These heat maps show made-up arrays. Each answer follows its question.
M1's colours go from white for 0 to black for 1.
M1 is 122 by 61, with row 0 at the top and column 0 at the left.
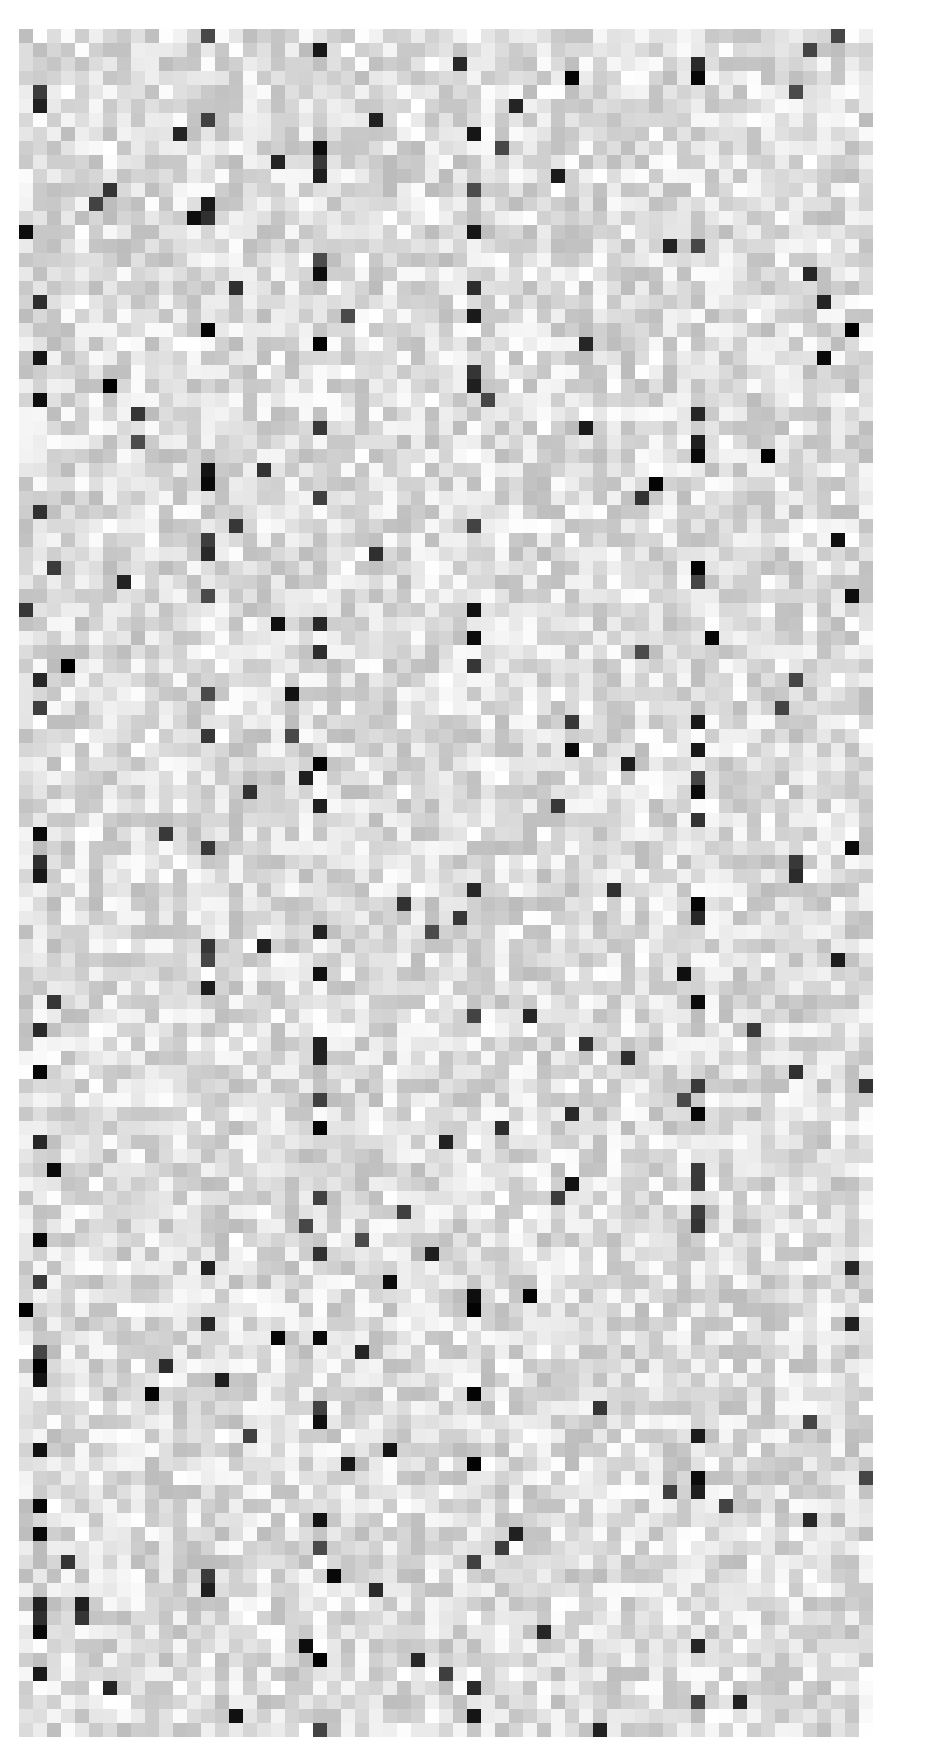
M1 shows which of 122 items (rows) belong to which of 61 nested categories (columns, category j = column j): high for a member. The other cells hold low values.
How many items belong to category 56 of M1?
4
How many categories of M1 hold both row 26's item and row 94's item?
1
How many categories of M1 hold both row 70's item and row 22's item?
0
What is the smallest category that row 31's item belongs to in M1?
17
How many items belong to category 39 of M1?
5
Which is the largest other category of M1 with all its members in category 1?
55
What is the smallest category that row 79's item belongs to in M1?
30
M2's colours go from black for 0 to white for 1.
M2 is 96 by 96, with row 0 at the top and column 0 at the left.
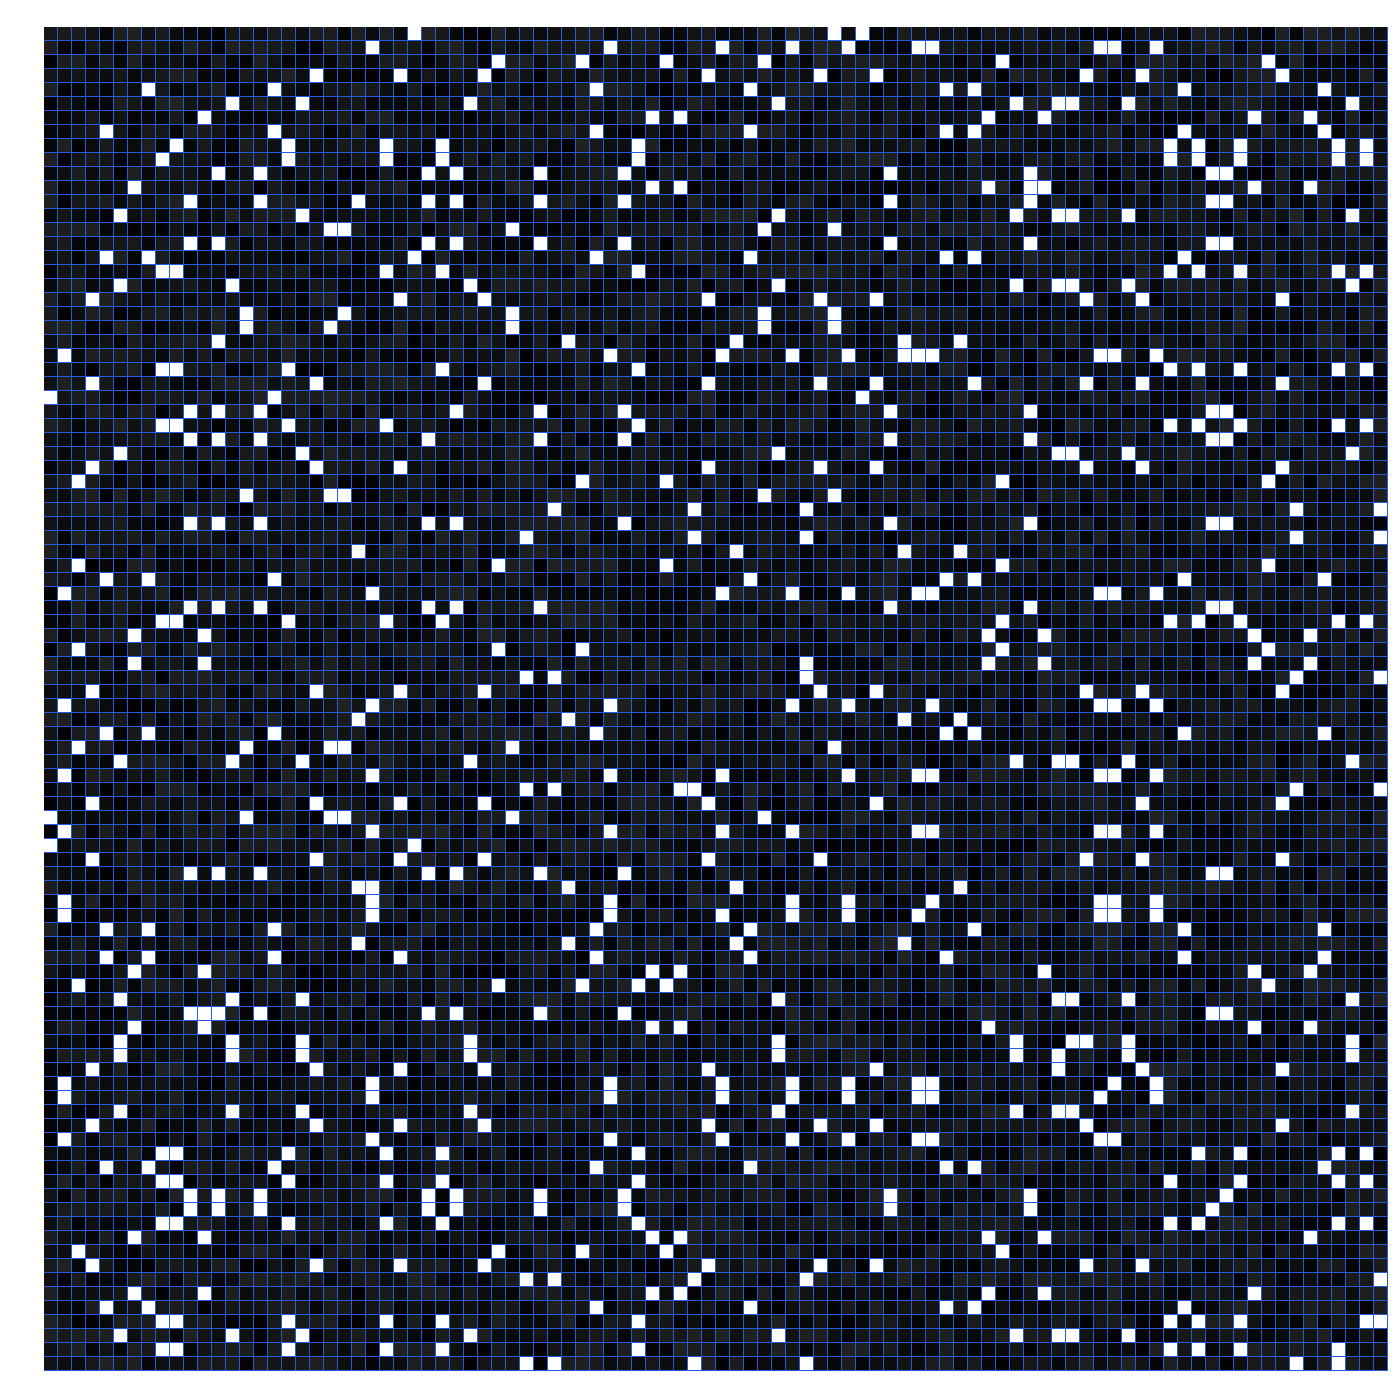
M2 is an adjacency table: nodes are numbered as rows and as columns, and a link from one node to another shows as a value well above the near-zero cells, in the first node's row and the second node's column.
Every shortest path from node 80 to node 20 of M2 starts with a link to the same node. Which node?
node 42
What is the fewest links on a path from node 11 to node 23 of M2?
5
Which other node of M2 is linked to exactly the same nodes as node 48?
node 62
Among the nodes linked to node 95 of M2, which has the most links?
node 92
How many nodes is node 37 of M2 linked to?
4
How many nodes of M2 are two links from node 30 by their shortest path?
3
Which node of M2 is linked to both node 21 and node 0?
node 56
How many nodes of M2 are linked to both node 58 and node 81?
0
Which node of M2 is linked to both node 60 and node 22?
node 12
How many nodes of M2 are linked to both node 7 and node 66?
7
